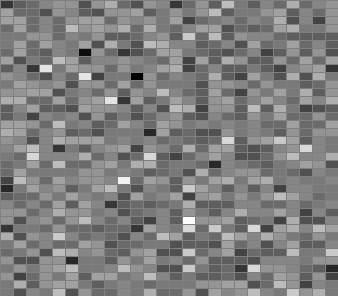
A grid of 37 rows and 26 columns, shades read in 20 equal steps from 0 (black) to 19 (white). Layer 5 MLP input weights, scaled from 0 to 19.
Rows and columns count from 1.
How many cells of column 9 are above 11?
6
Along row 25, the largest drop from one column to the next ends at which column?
15
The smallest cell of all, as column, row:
11, 10
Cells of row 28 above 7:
18
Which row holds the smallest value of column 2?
35
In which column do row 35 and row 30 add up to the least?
2
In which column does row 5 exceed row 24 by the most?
1
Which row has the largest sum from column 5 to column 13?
23
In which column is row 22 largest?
16
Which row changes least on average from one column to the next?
22
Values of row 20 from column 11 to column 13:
8 16 7
